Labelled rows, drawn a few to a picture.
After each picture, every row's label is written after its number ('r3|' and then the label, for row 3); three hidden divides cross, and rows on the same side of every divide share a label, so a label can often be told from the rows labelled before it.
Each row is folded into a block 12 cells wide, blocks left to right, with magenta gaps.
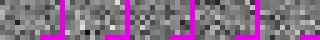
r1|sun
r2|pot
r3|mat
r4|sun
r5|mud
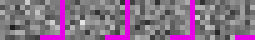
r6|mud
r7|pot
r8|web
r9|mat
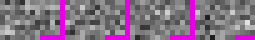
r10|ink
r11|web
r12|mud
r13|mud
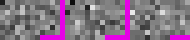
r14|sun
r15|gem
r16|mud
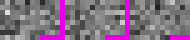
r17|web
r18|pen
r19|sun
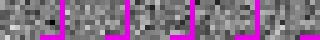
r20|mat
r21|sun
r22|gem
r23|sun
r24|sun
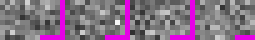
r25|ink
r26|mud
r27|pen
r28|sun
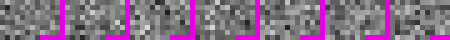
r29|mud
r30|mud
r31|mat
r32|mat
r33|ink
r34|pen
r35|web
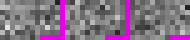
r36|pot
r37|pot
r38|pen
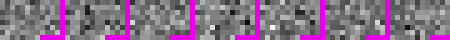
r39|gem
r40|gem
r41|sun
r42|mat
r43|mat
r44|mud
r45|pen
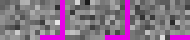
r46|pen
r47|ink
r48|pen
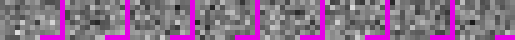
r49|mud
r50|gem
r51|pen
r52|mud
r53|mat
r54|gem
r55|sun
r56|web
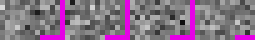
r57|pot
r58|gem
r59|mat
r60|pot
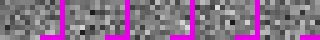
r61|pen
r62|pot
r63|mud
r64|mud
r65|ink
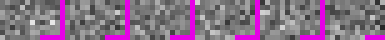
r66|mud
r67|web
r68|ink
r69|gem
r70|sun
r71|gem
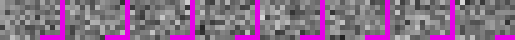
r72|pot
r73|sun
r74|pen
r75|web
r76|pot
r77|ink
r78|web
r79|web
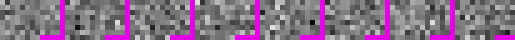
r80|gem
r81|mud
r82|mat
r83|gem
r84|mat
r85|web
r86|pot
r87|pot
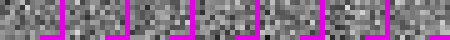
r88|gem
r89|ink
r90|pen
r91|pot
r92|ink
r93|mud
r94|mud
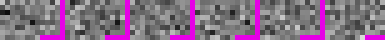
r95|gem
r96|mat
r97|gem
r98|mat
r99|web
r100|gem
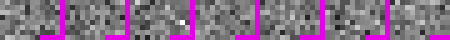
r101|sun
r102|pen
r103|mud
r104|mat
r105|sun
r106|mud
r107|sun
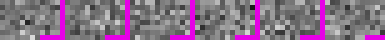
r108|pen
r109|sun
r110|web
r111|pen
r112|pot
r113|gem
